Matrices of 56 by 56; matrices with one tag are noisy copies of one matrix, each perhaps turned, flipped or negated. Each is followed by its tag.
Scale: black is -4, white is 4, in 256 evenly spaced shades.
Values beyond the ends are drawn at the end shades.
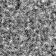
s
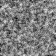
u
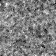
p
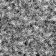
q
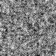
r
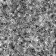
p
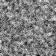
q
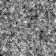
p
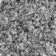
r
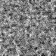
s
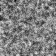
q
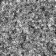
r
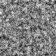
s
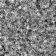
s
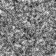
r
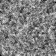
r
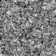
r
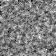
u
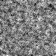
u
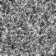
r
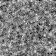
u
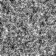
r
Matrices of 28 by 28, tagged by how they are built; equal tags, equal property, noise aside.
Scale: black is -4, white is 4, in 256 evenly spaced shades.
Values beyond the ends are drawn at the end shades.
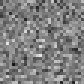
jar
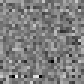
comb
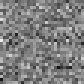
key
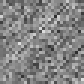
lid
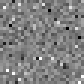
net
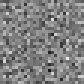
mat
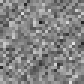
lid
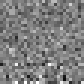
comb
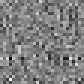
key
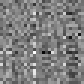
key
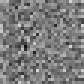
mat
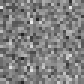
mat
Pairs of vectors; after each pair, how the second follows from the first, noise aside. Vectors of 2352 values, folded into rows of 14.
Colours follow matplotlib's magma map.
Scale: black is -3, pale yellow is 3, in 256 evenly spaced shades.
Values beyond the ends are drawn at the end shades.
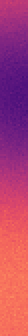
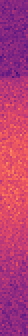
wrapped around, negated, shrunk.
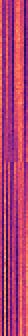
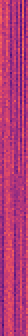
reversed, shrunk.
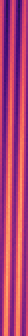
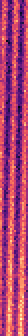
reversed, negated.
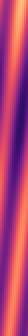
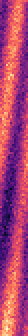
reversed.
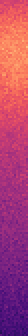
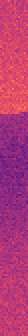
wrapped around, negated, shrunk.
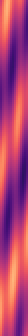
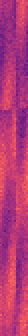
wrapped around, negated, shrunk.
